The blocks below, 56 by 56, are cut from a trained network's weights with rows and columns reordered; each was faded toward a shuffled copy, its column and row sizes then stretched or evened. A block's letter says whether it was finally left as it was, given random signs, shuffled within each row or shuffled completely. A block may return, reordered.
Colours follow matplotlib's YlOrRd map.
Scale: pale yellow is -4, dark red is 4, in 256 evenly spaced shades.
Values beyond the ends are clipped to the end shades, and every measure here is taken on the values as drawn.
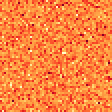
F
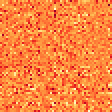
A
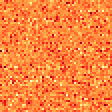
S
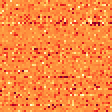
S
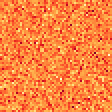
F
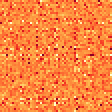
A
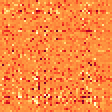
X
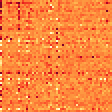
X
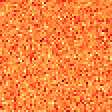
F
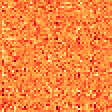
A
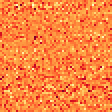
S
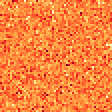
F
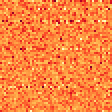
S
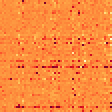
X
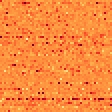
S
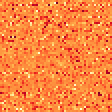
S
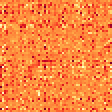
X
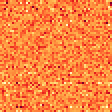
S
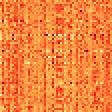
X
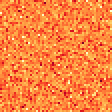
F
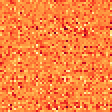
A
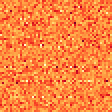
S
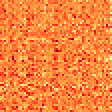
X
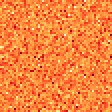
F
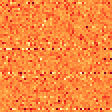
S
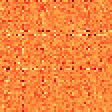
A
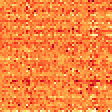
X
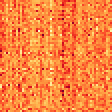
X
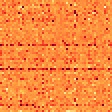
X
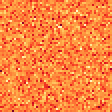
F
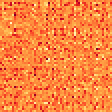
X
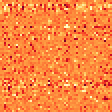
X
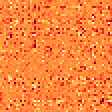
A
